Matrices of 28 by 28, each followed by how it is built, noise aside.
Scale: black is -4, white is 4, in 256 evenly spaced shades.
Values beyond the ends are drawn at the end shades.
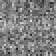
blocks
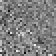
lower triangular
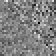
upper triangular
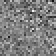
upper triangular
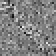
banded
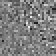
upper triangular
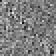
banded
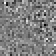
upper triangular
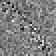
banded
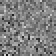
lower triangular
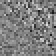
upper triangular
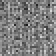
blocks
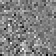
lower triangular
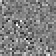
lower triangular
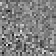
lower triangular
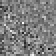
lower triangular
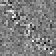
banded
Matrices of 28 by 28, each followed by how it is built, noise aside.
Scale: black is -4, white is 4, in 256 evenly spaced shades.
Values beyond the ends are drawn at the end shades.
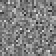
noise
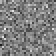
noise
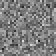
repeating columns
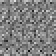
repeating columns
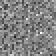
repeating rows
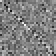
diagonal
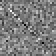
diagonal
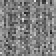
blocks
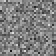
noise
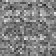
blocks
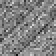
Hankel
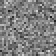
noise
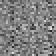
low rank
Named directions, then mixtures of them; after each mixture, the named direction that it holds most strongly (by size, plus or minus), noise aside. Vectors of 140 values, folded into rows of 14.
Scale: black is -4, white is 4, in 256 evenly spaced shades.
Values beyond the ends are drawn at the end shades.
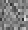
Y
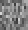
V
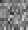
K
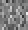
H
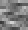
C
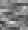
C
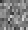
K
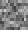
C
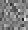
Y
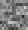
C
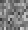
K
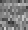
K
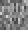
V
